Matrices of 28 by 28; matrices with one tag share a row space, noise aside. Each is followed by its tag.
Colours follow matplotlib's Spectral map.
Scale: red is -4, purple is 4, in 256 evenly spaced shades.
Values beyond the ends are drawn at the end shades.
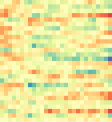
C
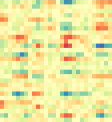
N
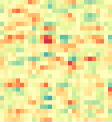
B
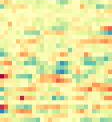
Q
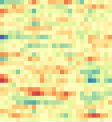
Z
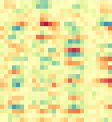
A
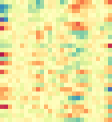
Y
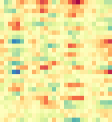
A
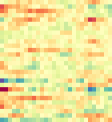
Z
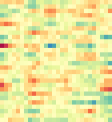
C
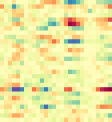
A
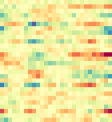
C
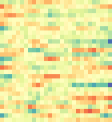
C
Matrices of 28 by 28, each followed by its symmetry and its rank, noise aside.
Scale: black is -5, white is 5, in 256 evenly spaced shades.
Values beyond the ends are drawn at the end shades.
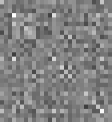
symmetric, rank four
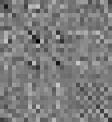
symmetric, rank five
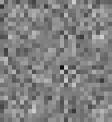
symmetric, rank five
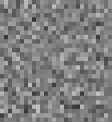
no symmetry, rank five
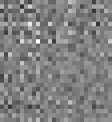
no symmetry, rank three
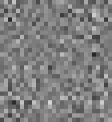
antisymmetric, rank four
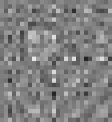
symmetric, rank three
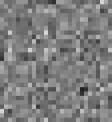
symmetric, rank five
